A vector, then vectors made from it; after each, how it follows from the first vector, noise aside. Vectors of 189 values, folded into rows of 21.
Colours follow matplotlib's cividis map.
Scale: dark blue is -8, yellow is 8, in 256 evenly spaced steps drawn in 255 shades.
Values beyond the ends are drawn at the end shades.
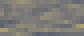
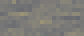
wrapped around, shrunk.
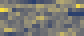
reversed, scaled up.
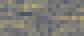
wrapped around, negated.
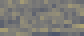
copied.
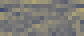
reversed, negated.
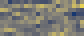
reversed, scaled up.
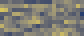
reversed, scaled up.
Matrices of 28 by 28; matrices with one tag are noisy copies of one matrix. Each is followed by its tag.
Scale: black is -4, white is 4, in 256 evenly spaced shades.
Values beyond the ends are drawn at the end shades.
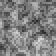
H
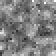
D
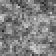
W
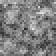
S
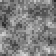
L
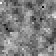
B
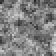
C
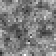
D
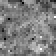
W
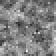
C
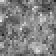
W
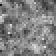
W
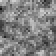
S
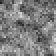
C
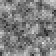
D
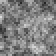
W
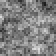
W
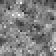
C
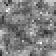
D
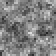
D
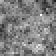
W
